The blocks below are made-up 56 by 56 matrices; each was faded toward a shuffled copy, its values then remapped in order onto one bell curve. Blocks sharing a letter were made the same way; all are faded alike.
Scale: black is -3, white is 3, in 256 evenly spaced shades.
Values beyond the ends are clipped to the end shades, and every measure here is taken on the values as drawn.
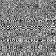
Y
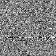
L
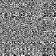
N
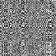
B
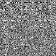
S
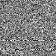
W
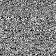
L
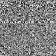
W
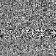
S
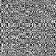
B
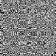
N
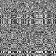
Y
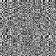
B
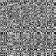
Y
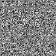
S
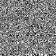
S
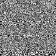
L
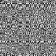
Y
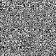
S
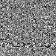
S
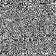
W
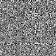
S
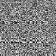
N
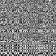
Y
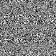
L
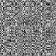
B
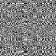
Y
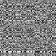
Y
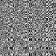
B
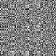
B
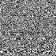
W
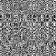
B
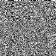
S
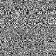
W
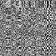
B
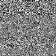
S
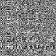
N
